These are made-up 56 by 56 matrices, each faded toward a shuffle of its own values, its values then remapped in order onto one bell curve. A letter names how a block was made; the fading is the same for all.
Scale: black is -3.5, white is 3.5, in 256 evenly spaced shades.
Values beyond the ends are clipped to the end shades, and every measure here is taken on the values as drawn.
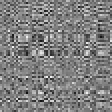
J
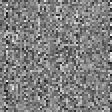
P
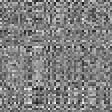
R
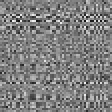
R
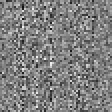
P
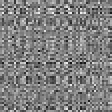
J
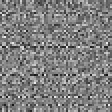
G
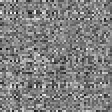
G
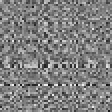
R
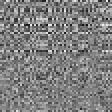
R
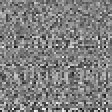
G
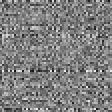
G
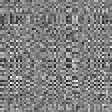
J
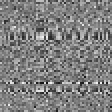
R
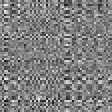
J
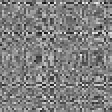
R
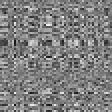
R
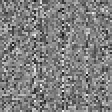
P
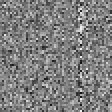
P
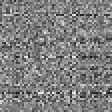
G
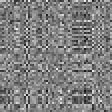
J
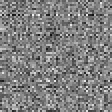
G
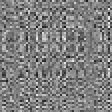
J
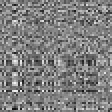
R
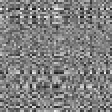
R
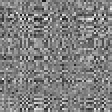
R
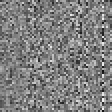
P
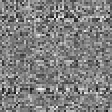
G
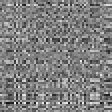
R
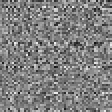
G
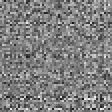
G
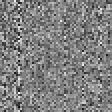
P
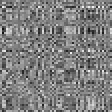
J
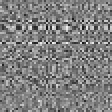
R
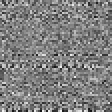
G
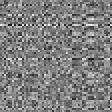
R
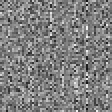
P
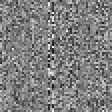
P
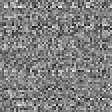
G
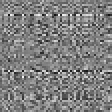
R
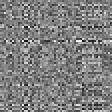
R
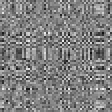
J
